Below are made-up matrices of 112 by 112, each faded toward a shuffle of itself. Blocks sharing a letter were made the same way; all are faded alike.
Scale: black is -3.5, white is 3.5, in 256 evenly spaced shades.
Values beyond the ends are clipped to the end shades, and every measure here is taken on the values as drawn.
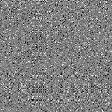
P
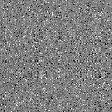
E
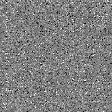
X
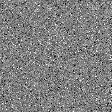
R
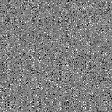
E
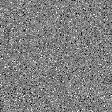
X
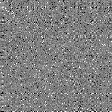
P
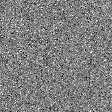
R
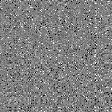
P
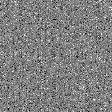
X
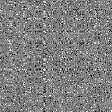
P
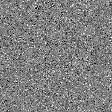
R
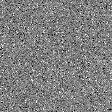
R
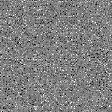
E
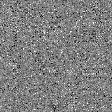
X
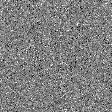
R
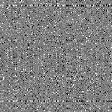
P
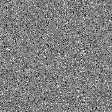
R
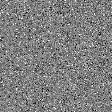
R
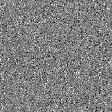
X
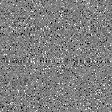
E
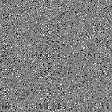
E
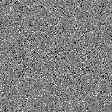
X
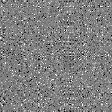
E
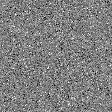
R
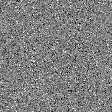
R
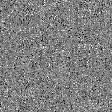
X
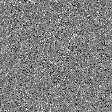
R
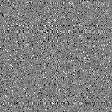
P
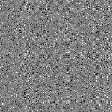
P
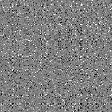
P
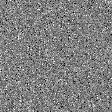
R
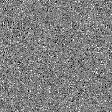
X
